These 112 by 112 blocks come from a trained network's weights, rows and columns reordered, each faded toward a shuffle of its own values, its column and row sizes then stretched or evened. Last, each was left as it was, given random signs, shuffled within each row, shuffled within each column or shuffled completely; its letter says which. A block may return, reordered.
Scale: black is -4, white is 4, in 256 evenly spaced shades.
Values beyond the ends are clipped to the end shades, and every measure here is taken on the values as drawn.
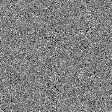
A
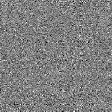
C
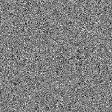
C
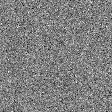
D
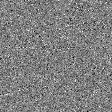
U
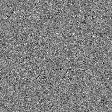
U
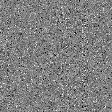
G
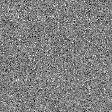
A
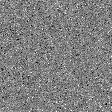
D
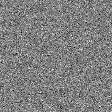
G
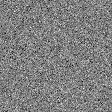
D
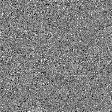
A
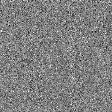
A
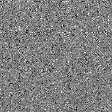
A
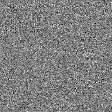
A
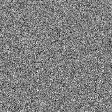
G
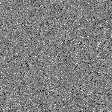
U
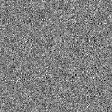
C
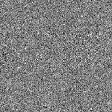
C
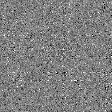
A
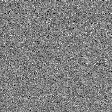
U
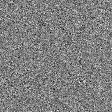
U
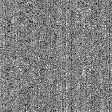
C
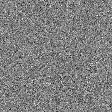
U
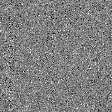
G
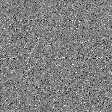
U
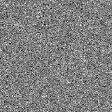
C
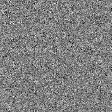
A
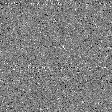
U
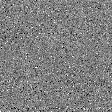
U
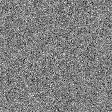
D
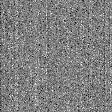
G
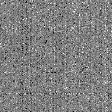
C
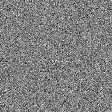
U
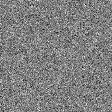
G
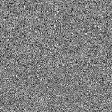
C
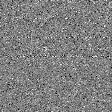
U
